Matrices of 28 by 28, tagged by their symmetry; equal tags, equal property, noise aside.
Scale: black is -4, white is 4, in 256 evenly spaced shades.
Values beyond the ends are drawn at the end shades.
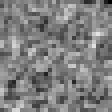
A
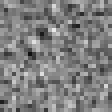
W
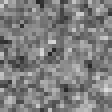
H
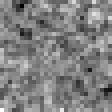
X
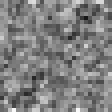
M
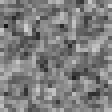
M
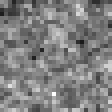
A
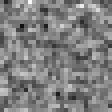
A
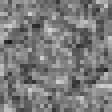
M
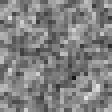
H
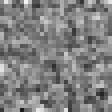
A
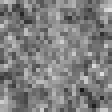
M
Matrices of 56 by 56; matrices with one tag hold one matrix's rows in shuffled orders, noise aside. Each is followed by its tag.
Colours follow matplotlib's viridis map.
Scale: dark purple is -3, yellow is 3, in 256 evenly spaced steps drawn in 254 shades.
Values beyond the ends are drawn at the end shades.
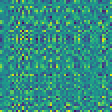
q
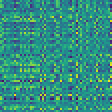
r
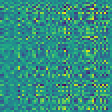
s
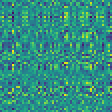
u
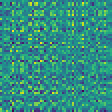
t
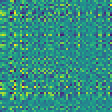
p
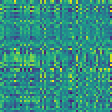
r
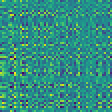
p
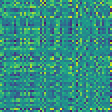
r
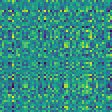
u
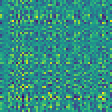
q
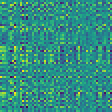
p
